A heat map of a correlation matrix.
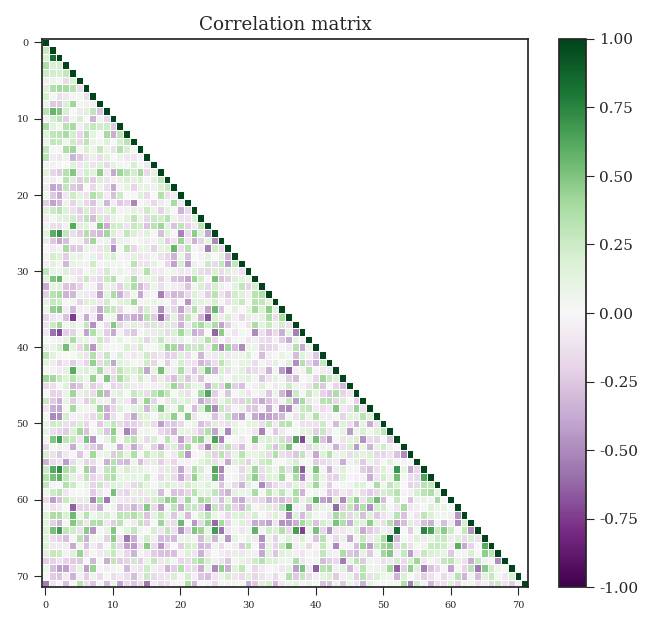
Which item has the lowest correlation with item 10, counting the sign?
27
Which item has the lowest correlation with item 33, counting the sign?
17
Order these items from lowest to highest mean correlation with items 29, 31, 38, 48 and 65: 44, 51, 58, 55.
58, 44, 55, 51
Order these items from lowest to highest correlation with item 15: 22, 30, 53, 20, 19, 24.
24, 20, 53, 19, 22, 30
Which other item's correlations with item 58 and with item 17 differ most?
66
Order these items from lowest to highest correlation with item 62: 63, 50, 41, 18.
50, 41, 18, 63
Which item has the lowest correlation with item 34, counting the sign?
21
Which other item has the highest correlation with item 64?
52
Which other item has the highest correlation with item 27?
19
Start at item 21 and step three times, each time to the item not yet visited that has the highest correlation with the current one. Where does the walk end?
40
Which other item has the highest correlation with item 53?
36
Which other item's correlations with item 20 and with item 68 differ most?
63
